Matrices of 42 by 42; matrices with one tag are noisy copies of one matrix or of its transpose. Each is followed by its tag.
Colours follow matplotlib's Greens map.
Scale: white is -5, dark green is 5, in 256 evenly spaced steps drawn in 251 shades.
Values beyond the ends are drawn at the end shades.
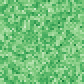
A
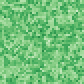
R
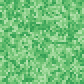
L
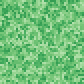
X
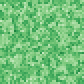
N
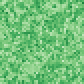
A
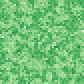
N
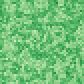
N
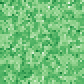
N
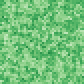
N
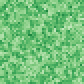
A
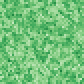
L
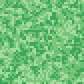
A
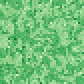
N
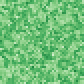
R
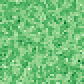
X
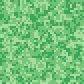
N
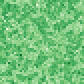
X
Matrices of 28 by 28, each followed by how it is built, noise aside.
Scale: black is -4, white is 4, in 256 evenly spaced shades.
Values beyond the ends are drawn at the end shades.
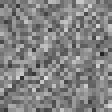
Hankel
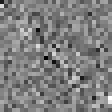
banded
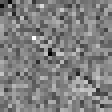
banded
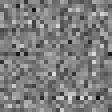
uneven rows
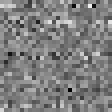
uneven rows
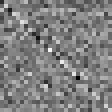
diagonal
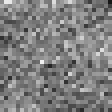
smooth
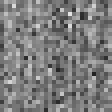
blocks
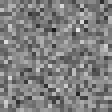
noise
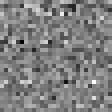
uneven rows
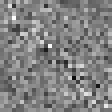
banded
